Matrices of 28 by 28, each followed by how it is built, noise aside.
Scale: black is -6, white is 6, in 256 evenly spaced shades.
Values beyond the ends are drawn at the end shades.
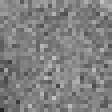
smooth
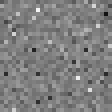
sparse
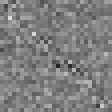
banded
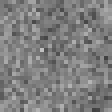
smooth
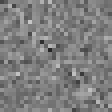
banded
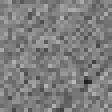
Hankel
